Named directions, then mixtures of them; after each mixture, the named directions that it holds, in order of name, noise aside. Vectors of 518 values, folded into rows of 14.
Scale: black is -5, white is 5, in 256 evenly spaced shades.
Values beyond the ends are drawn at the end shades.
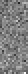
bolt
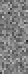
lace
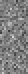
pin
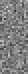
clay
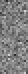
bolt, lace.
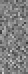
lace, pin.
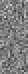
clay.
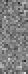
bolt.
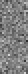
bolt, clay, lace.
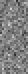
bolt, pin.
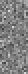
bolt, clay.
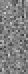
clay, pin.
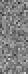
bolt, lace.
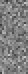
bolt, lace, pin.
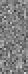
bolt, clay, lace.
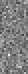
bolt, clay, pin.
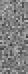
bolt, clay.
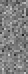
bolt, clay, pin.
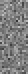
bolt, clay.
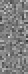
clay, lace.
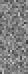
lace, pin.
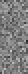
lace.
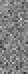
bolt, lace, pin.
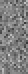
clay, lace, pin.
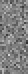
clay, lace, pin.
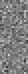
bolt, clay, lace.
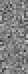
clay, lace.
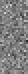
clay, lace, pin.
